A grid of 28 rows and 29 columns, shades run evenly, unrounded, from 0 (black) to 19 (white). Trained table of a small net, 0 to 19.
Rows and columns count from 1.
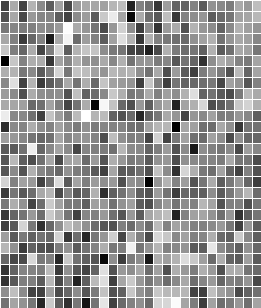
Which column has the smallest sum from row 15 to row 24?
17
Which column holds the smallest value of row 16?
20
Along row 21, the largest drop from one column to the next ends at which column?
4
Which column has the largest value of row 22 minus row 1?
18
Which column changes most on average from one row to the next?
1
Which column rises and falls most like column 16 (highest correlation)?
21
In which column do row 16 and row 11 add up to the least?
16
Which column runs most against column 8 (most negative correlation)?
12
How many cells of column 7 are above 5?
26
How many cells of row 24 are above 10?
12
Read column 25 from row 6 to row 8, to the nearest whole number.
13 9 5
